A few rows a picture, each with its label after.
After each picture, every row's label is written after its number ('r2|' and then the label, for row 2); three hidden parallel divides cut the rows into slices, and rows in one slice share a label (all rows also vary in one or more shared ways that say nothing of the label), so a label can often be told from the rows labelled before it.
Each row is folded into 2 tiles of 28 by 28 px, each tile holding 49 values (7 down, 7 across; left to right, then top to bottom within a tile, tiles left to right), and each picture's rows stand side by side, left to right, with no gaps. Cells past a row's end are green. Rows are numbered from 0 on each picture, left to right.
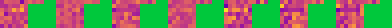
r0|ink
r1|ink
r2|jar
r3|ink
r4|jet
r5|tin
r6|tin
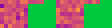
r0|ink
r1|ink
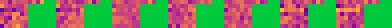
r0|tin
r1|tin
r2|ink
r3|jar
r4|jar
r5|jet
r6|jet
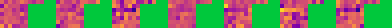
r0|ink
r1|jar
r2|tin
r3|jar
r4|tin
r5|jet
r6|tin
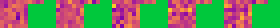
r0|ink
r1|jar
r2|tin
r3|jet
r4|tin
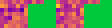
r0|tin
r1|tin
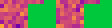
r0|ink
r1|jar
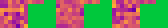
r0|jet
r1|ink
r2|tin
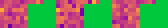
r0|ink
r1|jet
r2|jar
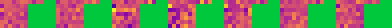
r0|ink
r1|ink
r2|jet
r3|tin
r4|tin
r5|jar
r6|ink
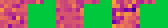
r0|ink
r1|jar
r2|tin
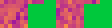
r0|ink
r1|jar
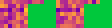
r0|tin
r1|tin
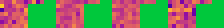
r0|tin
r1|jar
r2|jar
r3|jet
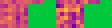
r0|ink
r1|jet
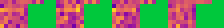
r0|jet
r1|jet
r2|jet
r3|ink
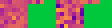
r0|jar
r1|jet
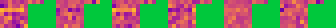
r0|jet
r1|jar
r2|jet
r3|tin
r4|ink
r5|jar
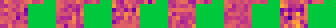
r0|ink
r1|jar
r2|tin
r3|ink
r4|jar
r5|tin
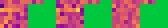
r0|jet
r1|jet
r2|jar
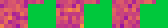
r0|ink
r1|ink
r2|ink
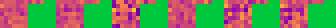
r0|jar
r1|jar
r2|jet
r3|ink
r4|tin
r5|tin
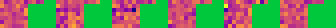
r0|jar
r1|tin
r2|tin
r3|ink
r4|tin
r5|jar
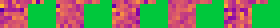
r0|tin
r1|ink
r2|jet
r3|ink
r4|tin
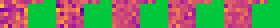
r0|tin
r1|jet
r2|ink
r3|ink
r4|ink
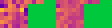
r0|jet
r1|ink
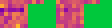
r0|tin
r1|jar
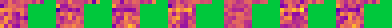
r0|jet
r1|tin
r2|tin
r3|jet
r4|jar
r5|jet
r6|tin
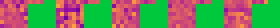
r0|ink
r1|tin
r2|ink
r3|ink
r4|jar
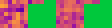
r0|tin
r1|ink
